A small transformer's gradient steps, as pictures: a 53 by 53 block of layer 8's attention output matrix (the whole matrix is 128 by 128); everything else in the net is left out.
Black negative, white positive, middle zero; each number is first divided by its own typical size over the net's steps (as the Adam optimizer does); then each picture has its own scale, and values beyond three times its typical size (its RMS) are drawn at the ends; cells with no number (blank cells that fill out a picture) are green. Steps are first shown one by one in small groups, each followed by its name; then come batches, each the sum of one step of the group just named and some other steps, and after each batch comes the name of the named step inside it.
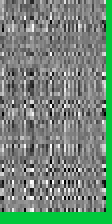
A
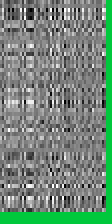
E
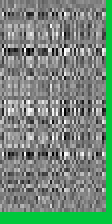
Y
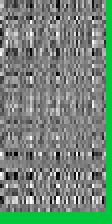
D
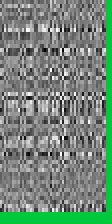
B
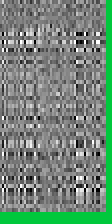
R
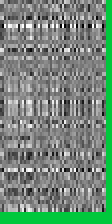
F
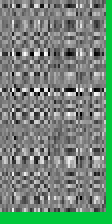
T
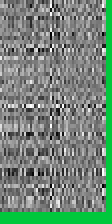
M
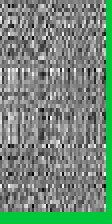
M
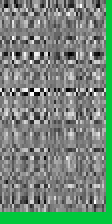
T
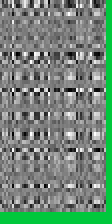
T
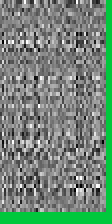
R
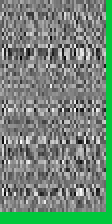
Y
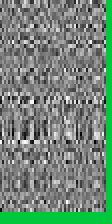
B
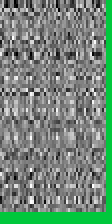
D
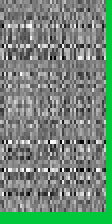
F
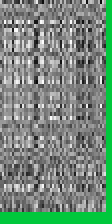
M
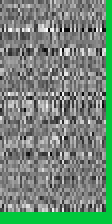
B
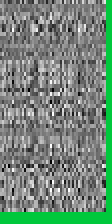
A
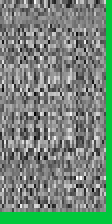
R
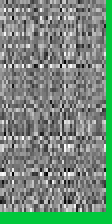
A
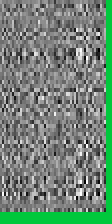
T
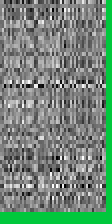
E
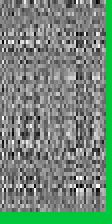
R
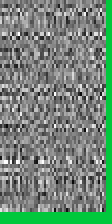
T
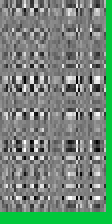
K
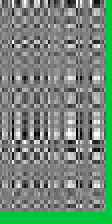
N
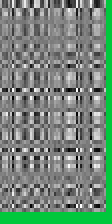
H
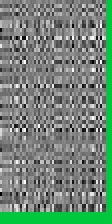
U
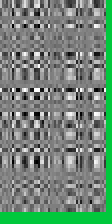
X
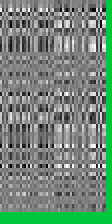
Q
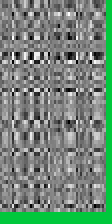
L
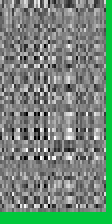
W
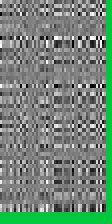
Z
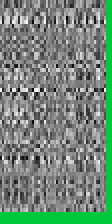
X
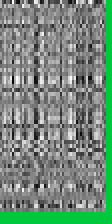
N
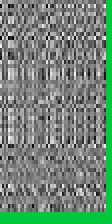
Z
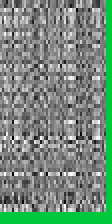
N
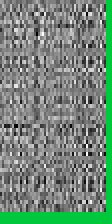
U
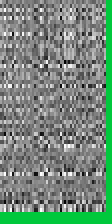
Z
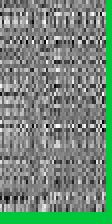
Z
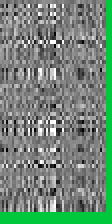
U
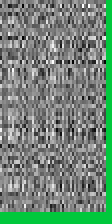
U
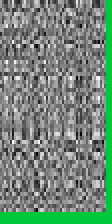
N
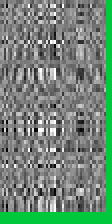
K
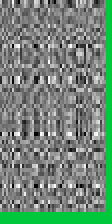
N
